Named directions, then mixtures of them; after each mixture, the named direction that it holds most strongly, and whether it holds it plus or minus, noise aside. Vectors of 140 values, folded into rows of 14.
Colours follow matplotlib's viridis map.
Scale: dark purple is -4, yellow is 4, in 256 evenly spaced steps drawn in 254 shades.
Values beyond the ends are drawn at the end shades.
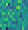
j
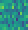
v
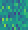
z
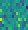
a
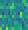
j, minus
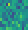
j, minus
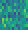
z, plus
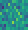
v, minus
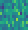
v, minus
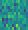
z, minus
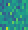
j, minus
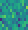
a, minus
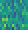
z, plus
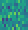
z, minus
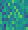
z, minus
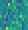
j, minus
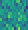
z, minus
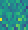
a, plus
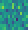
v, plus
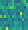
j, minus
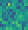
j, minus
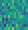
z, minus
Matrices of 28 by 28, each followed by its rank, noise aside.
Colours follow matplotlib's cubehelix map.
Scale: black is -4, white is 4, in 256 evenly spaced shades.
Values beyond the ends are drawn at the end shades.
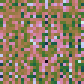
five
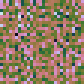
six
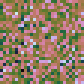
seven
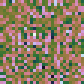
seven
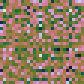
five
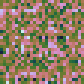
five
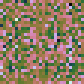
five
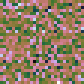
eight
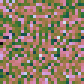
eight
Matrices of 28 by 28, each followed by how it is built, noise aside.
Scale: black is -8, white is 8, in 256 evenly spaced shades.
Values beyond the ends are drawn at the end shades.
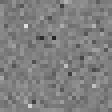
sparse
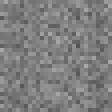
repeating rows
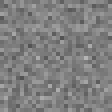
repeating columns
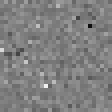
sparse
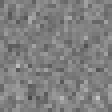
low rank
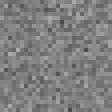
noise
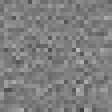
low rank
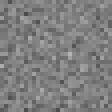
repeating rows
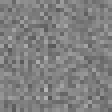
blocks
